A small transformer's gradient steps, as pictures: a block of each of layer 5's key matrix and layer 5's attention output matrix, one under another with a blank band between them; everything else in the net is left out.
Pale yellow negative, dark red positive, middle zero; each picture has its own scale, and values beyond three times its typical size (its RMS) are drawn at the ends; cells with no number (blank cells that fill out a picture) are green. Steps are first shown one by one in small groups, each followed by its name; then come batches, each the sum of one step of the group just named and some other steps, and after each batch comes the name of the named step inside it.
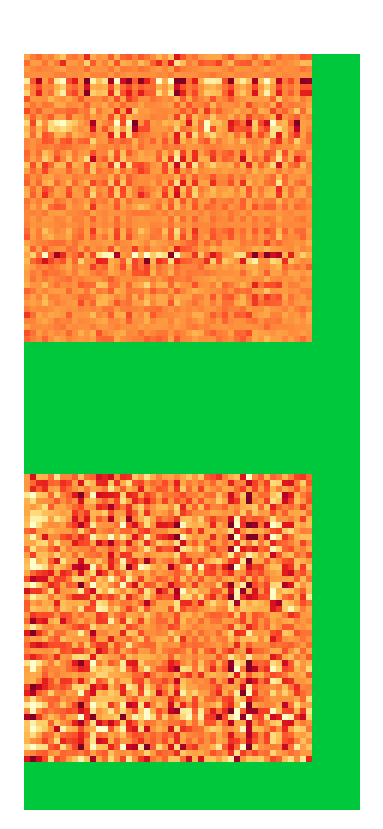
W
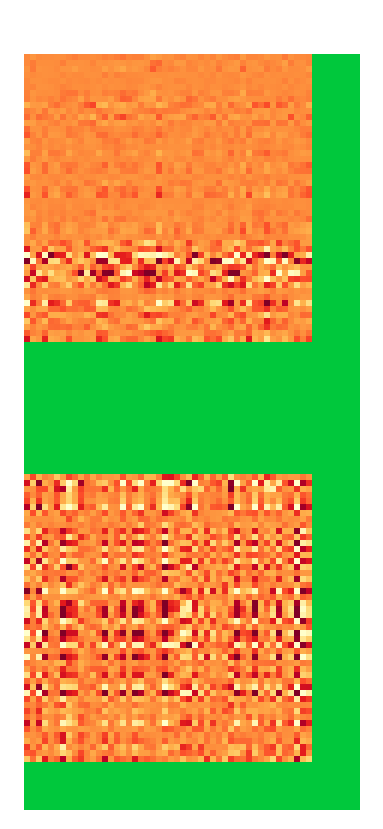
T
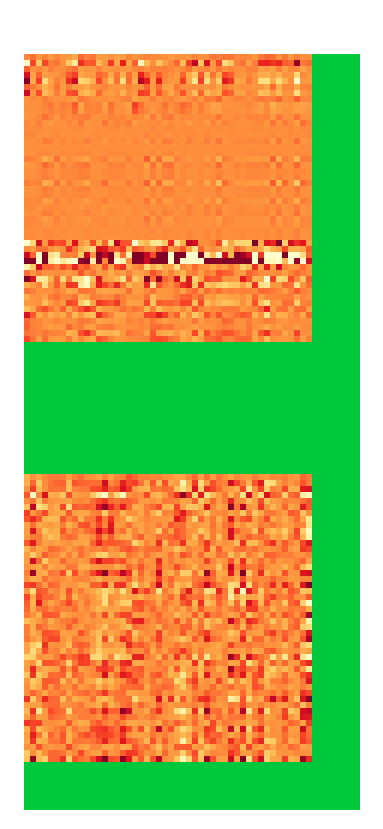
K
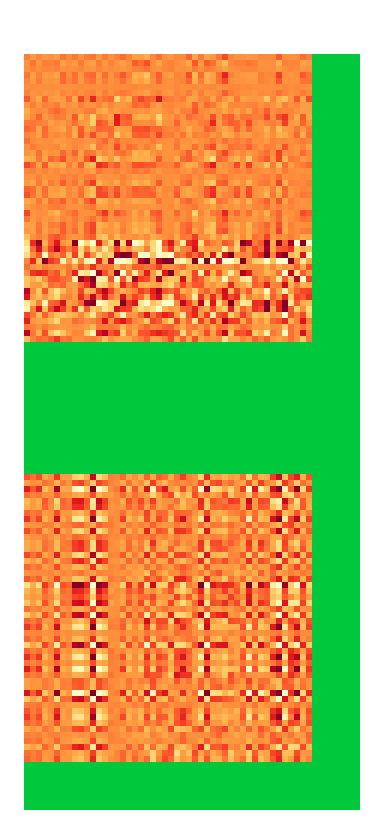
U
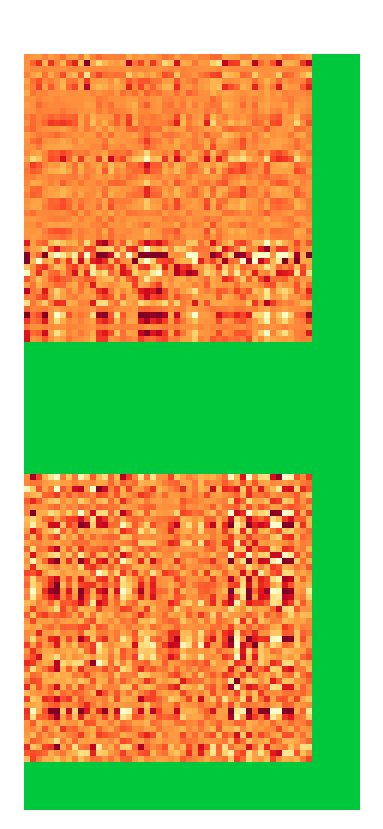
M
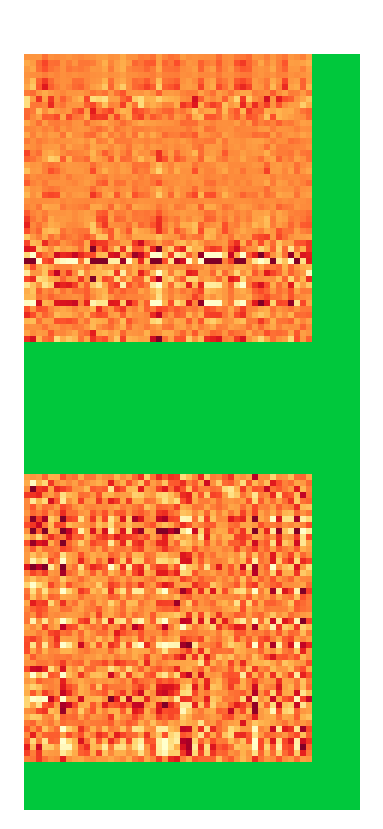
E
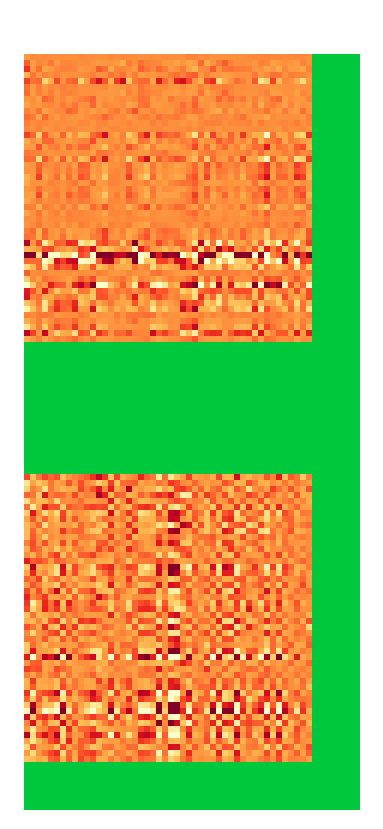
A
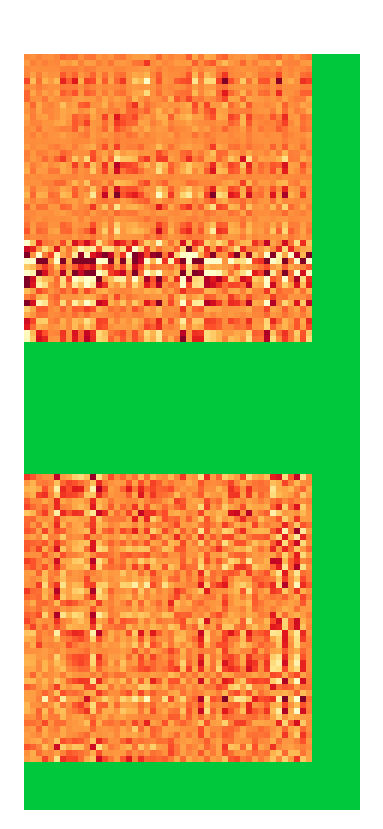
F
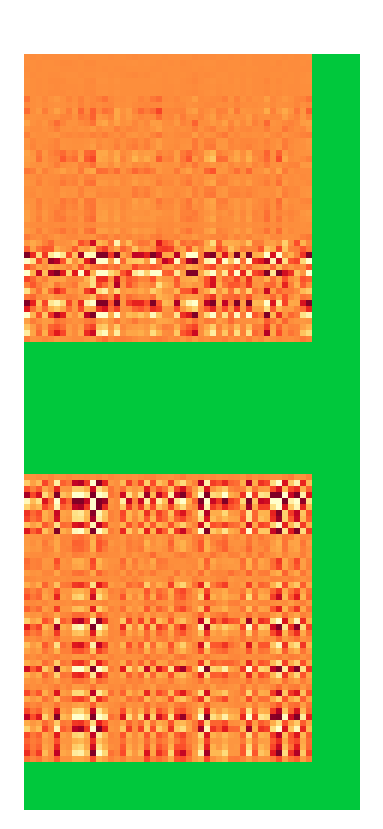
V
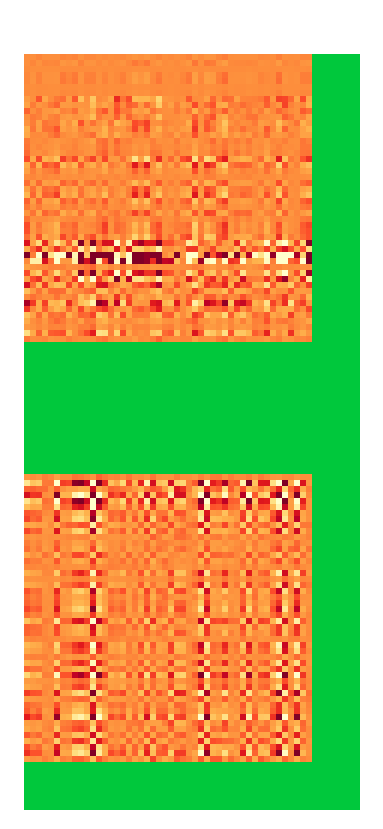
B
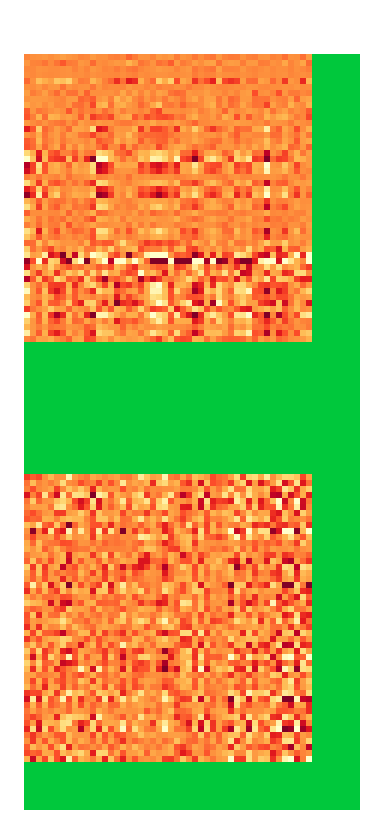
V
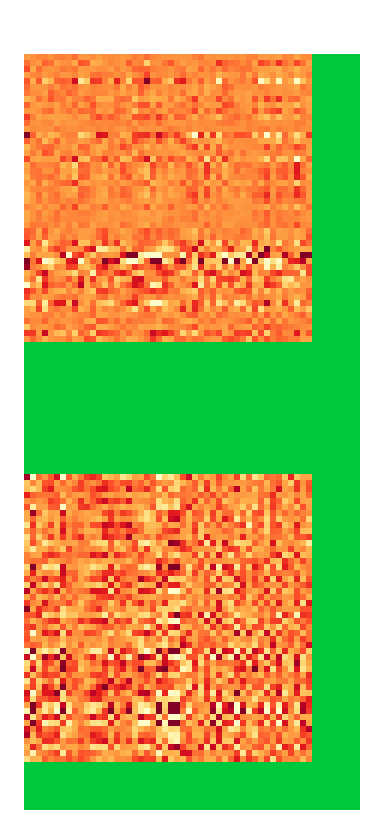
A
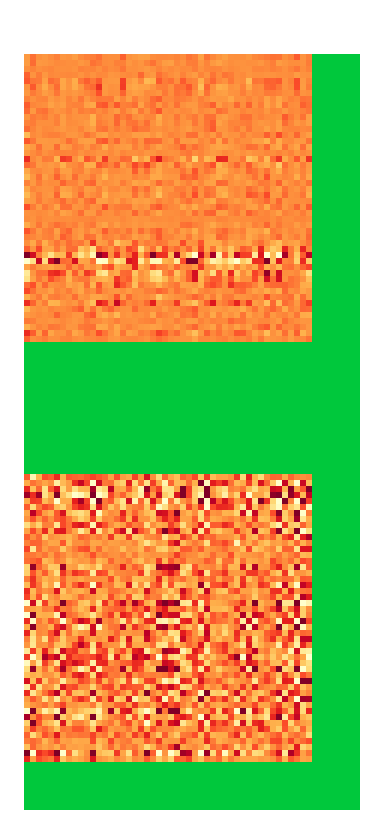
V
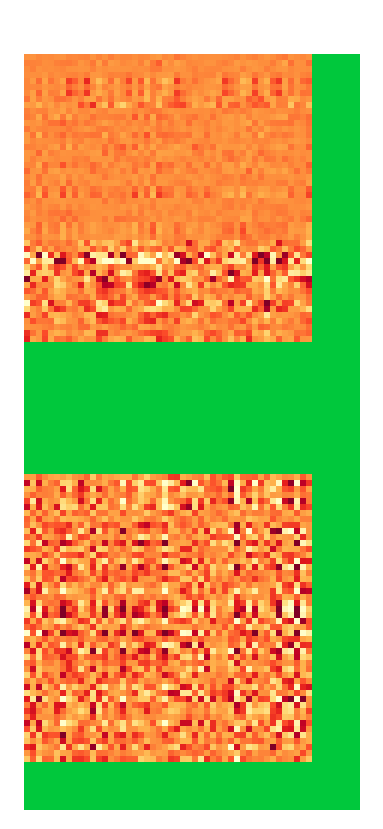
T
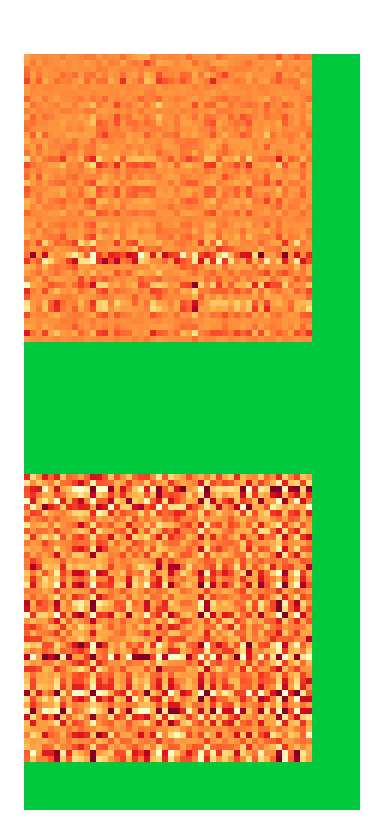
A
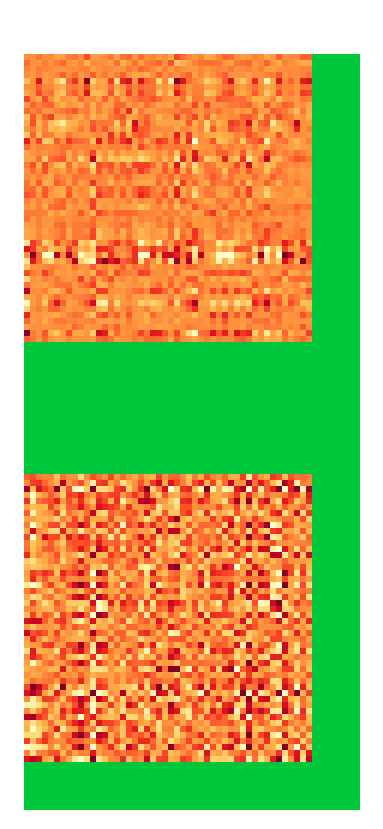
W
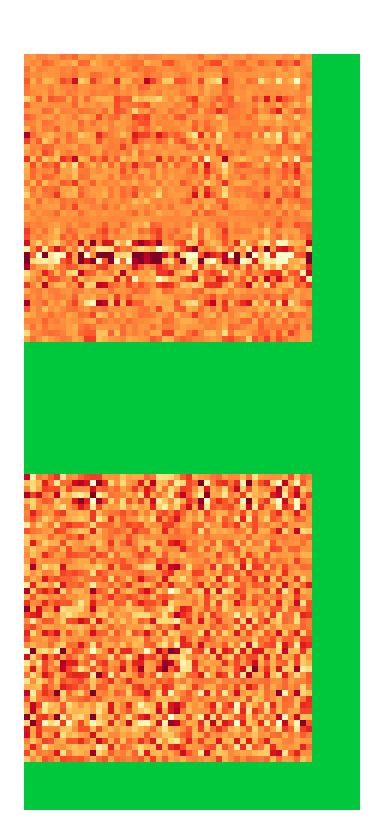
B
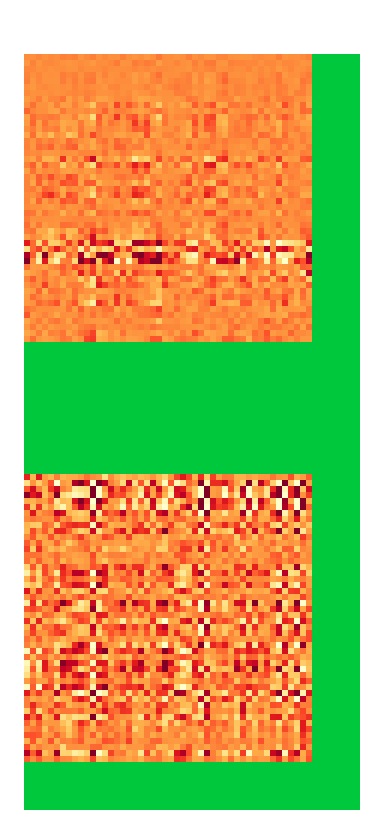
B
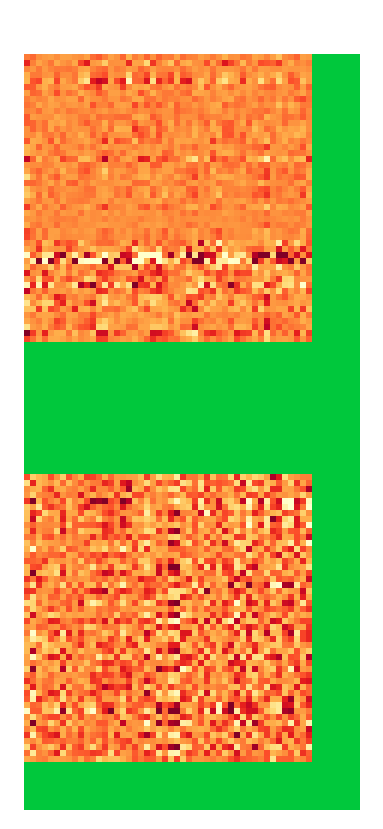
A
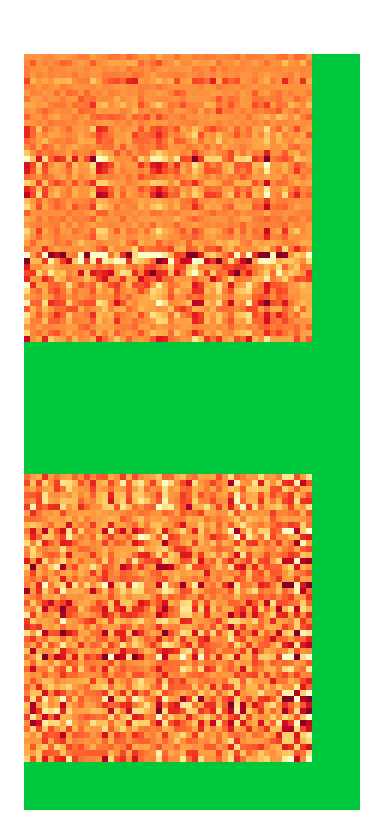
T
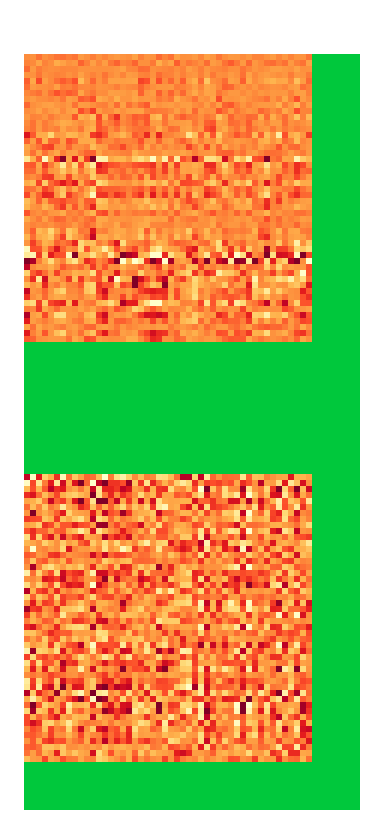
U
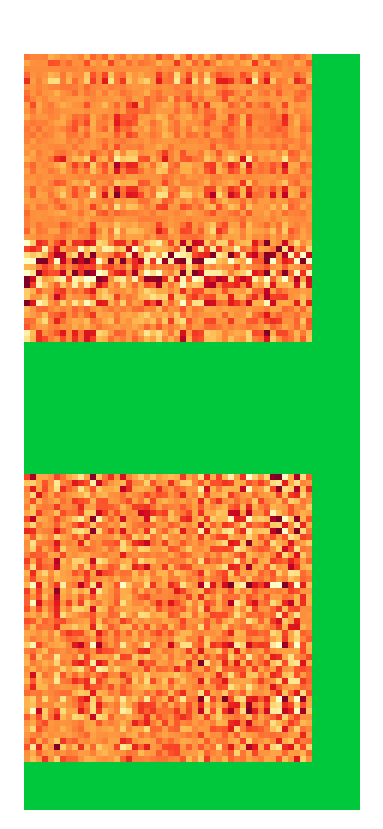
F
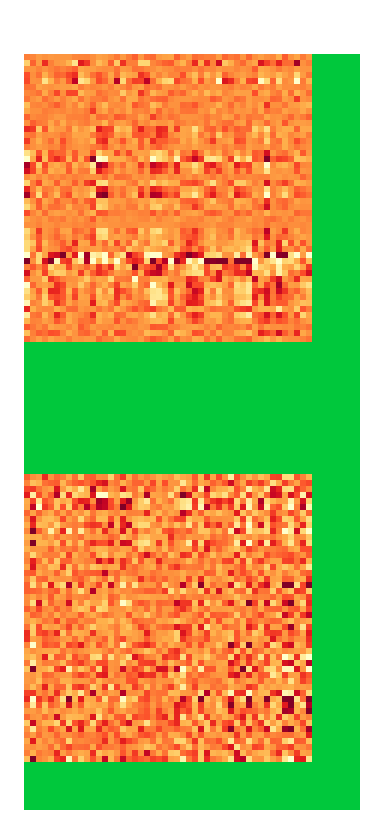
K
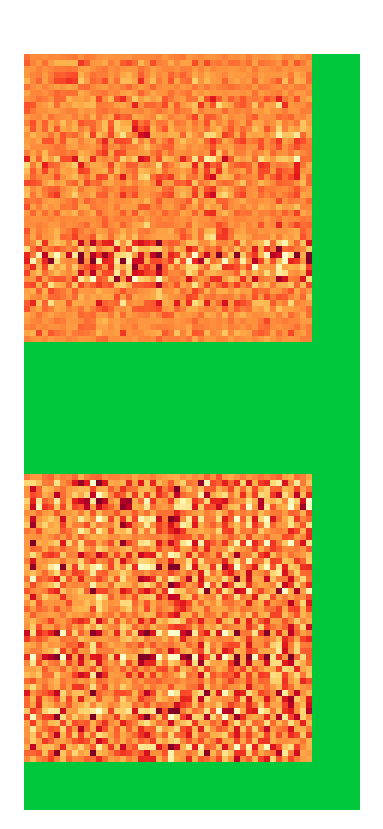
B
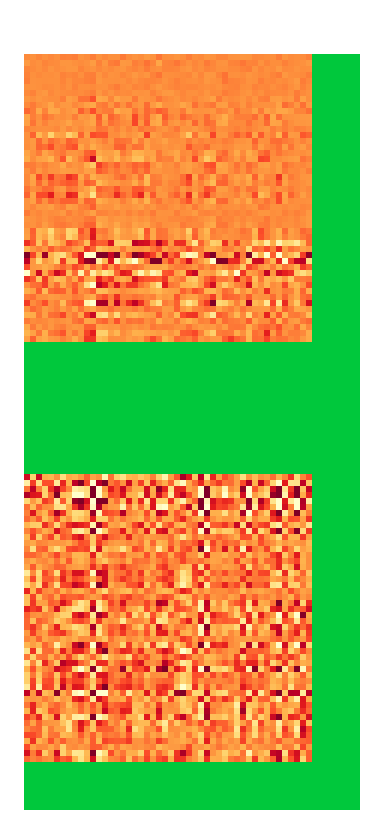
V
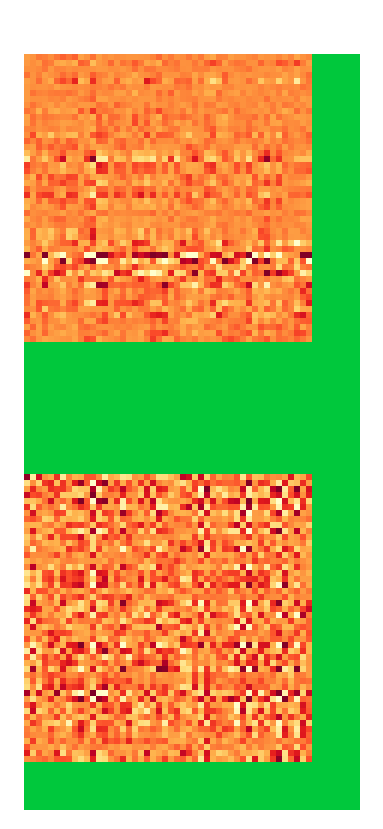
V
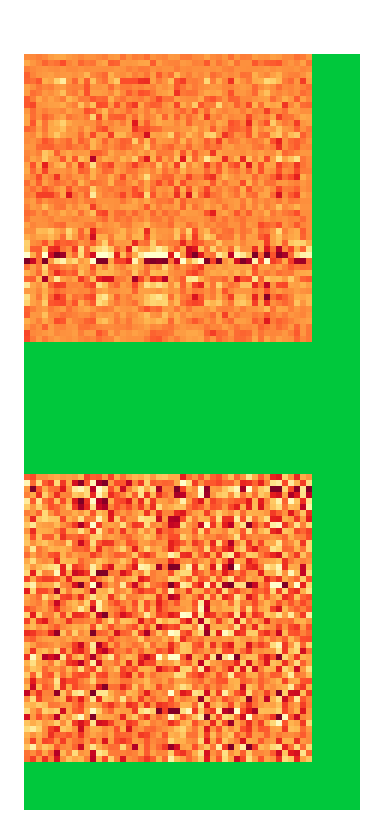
W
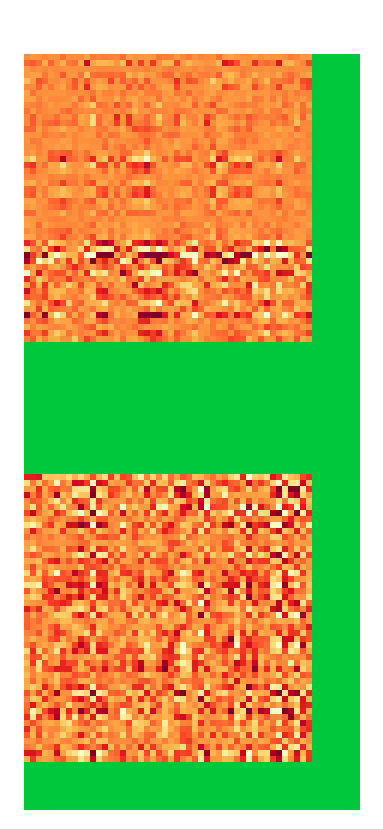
M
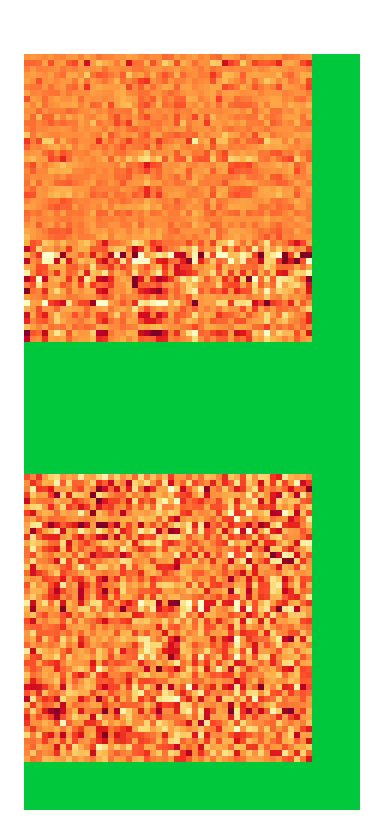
M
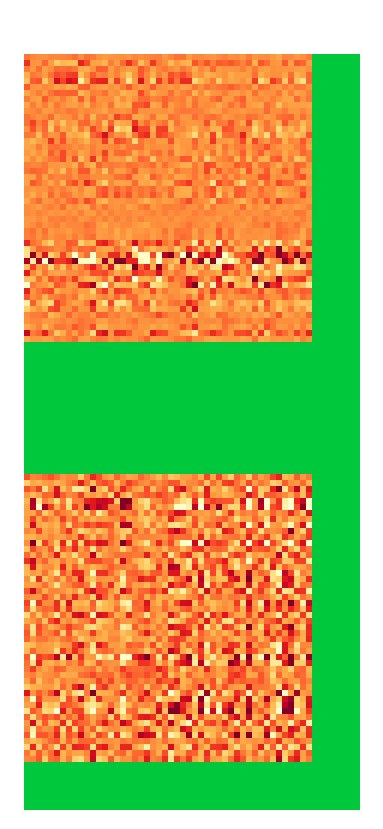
A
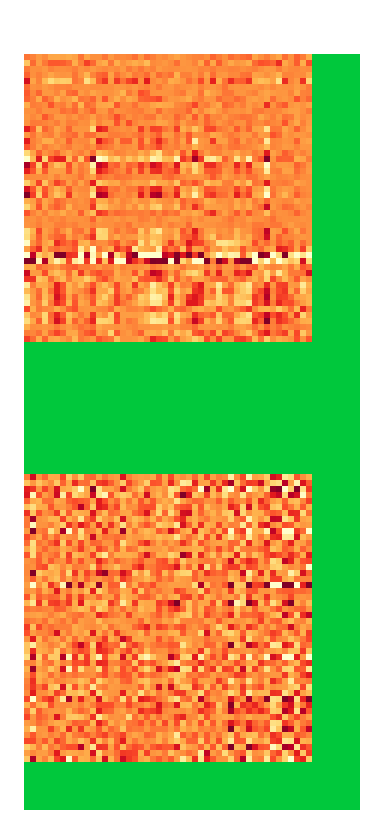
K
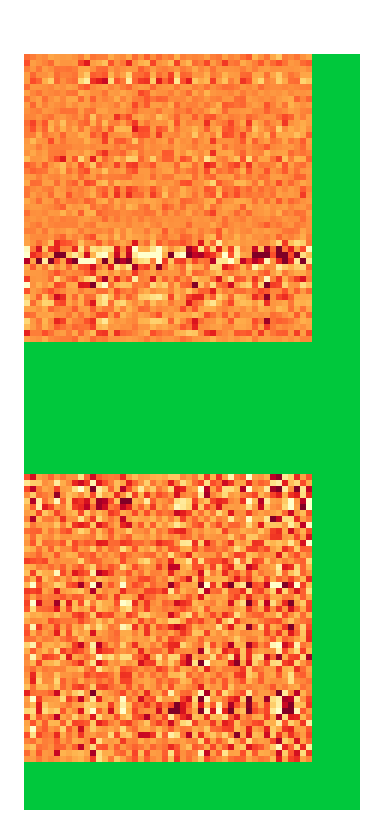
A
